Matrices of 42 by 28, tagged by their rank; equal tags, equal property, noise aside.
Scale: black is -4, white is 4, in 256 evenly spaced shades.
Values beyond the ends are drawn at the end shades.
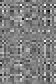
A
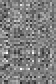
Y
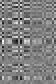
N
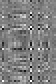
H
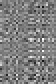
A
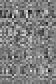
Y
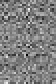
Y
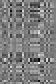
H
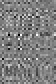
A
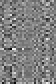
A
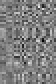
A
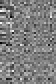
Y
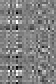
H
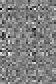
Y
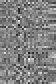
Y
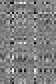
H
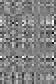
A
